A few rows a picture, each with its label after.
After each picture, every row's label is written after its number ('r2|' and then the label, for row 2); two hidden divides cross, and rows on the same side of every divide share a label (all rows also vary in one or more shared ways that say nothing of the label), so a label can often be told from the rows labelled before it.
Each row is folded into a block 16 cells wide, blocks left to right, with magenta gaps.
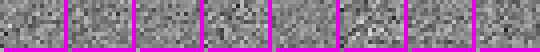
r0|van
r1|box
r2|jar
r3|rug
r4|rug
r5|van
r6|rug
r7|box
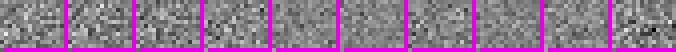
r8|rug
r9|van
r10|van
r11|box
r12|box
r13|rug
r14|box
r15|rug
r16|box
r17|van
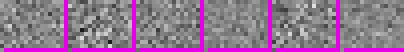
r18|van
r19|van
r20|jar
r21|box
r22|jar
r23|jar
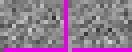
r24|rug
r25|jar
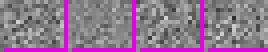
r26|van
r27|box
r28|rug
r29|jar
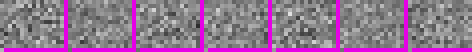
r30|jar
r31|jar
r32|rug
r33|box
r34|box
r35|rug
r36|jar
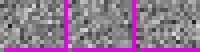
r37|box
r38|jar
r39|rug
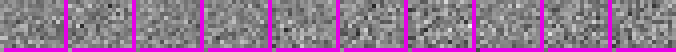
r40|box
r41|box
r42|van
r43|jar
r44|van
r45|rug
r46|van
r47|rug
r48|rug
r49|rug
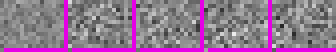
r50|rug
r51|box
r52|box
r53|box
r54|van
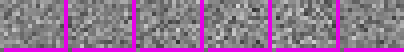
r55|van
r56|rug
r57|van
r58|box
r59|box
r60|van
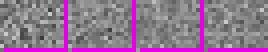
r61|box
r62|jar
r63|jar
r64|rug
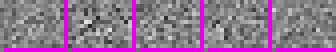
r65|jar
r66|van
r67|box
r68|box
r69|rug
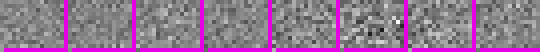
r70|jar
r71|box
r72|box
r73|rug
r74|jar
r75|box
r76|box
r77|box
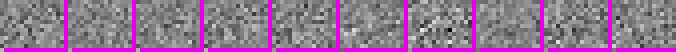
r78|jar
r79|rug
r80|jar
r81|rug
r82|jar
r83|rug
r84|jar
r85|van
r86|van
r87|jar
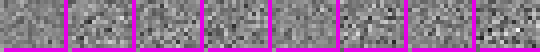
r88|jar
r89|jar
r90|box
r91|box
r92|rug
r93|van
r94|box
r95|box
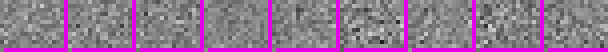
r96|rug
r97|jar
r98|van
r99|box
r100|jar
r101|rug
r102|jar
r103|jar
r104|box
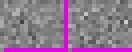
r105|van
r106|box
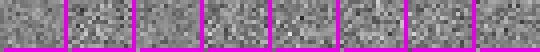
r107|van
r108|jar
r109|rug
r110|rug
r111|jar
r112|jar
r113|rug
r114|rug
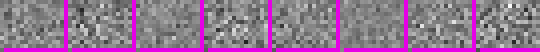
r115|rug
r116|jar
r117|van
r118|jar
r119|rug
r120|rug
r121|rug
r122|van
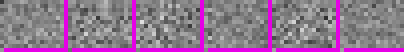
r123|rug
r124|jar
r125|jar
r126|box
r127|box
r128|jar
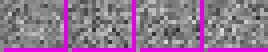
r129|jar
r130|box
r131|van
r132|jar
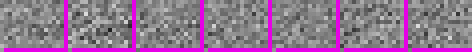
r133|box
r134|rug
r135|rug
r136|van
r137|box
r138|jar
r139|rug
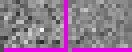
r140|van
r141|rug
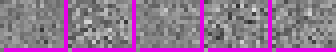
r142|rug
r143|van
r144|van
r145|jar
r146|box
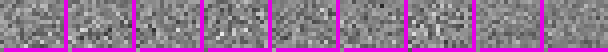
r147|van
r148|jar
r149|van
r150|box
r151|jar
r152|box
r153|rug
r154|van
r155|rug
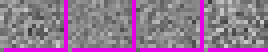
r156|van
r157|jar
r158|box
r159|jar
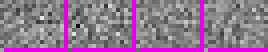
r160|jar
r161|rug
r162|box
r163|rug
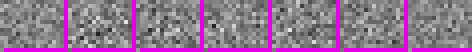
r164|jar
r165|rug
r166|box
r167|jar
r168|rug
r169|rug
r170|jar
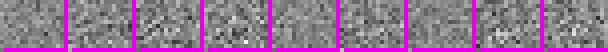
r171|van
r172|box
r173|van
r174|rug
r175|van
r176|box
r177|jar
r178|van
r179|van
